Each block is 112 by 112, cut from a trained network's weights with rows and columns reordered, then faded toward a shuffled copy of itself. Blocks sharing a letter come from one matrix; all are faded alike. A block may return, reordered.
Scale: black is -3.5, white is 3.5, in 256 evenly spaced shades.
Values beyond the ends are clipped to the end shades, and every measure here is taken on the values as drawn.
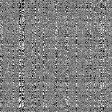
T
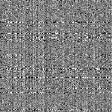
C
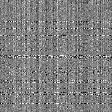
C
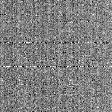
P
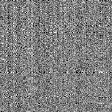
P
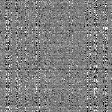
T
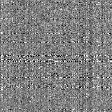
C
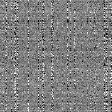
T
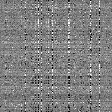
T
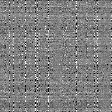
T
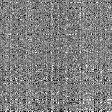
C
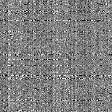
C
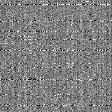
C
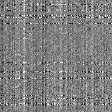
C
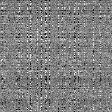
T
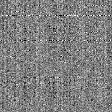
P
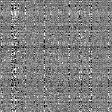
T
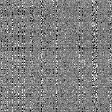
T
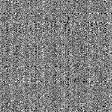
P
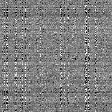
T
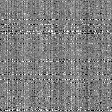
P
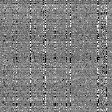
T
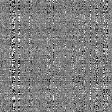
T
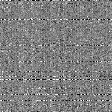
C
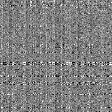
C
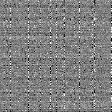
T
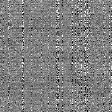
T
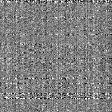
C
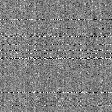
C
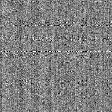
P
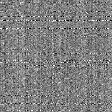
P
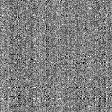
P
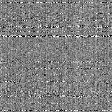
C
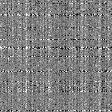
C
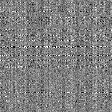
C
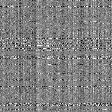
P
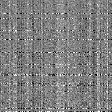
C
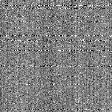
P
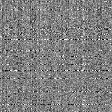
P
